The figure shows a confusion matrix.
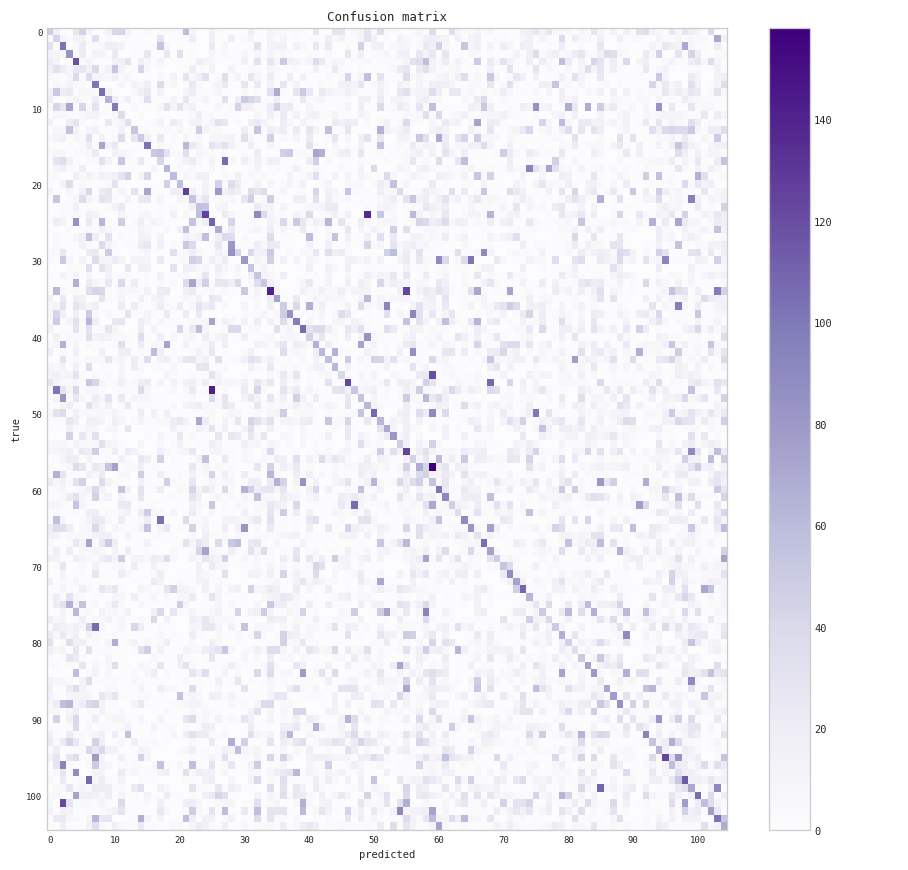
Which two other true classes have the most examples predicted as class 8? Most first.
15, 25
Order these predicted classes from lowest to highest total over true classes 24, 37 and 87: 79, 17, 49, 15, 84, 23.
17, 15, 79, 84, 23, 49
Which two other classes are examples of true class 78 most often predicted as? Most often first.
7, 30
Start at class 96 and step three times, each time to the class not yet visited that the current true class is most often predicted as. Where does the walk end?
6
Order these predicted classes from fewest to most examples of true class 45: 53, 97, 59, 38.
53, 97, 38, 59
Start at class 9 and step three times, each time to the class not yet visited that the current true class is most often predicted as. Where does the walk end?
68
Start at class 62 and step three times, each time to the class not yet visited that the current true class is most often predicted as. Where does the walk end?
4
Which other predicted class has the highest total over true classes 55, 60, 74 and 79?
99
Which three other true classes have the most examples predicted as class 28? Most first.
29, 93, 67
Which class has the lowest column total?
16
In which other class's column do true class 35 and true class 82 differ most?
49
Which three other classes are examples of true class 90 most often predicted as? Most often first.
94, 46, 65
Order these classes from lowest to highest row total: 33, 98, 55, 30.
33, 98, 55, 30
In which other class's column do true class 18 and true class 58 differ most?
74
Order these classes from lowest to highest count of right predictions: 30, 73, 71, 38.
30, 71, 38, 73
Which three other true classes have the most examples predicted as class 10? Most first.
57, 80, 5
